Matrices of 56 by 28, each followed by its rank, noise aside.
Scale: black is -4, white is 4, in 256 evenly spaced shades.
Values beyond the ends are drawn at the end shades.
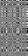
one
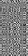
four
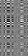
one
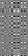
one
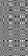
one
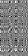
two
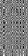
two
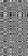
one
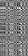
two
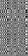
one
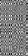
two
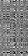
three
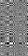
one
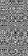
four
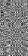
four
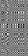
two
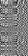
two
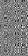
two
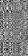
four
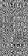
four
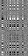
one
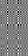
one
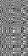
two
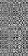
three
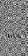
four
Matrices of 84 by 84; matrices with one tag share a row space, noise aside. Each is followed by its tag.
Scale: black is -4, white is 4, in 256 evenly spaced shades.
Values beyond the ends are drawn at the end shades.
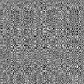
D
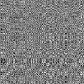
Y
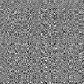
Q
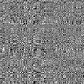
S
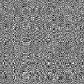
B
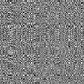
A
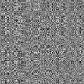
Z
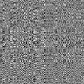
S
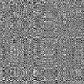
S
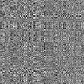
S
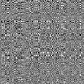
Z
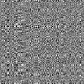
Z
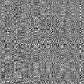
Z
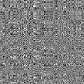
S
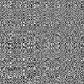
A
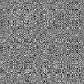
D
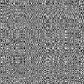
Y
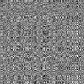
D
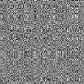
D
